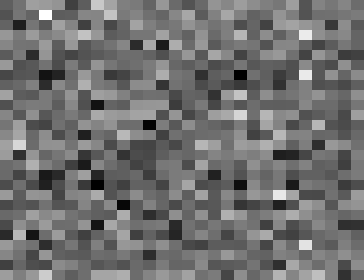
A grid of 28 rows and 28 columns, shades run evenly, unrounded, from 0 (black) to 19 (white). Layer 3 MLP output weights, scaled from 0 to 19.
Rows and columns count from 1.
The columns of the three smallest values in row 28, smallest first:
27, 18, 6
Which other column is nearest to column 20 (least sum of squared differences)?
26
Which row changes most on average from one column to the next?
8
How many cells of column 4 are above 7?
19
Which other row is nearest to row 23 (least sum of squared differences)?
11
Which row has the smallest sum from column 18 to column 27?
9
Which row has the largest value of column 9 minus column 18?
28
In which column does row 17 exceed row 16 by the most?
22
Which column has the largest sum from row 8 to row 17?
21
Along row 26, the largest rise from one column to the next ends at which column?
4
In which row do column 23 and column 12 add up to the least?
13
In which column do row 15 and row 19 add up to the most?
2
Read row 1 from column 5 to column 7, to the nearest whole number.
11 5 7
